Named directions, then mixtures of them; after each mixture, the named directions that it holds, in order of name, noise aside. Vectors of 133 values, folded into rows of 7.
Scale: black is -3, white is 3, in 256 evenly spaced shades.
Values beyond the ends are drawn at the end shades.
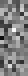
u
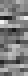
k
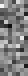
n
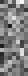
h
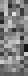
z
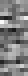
k.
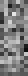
z.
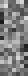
n, z.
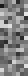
n.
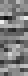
k.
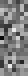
u.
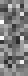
u, z.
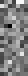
h, n.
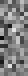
h, u.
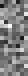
n.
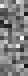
n.
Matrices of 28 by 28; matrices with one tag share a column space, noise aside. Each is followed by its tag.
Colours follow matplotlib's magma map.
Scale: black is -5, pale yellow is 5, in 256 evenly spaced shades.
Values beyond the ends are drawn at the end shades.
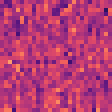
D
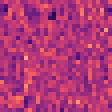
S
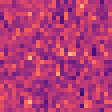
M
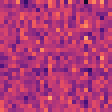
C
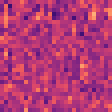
S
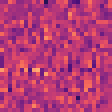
C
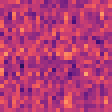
M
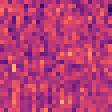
D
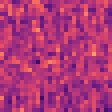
D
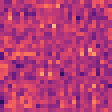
M
